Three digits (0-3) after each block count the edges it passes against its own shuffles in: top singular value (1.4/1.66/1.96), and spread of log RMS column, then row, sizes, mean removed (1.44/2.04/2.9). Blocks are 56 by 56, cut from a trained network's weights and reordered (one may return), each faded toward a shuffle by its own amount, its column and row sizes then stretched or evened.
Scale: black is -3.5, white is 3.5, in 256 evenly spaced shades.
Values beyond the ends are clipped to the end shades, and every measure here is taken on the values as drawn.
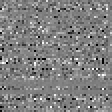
0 1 3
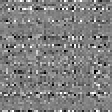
3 2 3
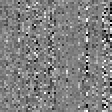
0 3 0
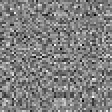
3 0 2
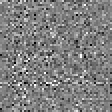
2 2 1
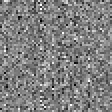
0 2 0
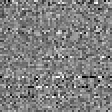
0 0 2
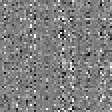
1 3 1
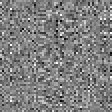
3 2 1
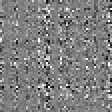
0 3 2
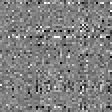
2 2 2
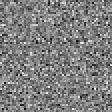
0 0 2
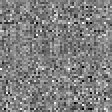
1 1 2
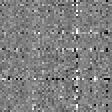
2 2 2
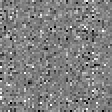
0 2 1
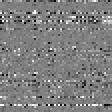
3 1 3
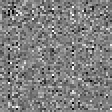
1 2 1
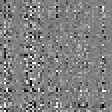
3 3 2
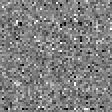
0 1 1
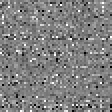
1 1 2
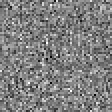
0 1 0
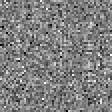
1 0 0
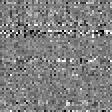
2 0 3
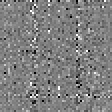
2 2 1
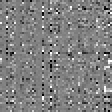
2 3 1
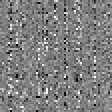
2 3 0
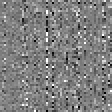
1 3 0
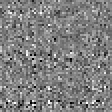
0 2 2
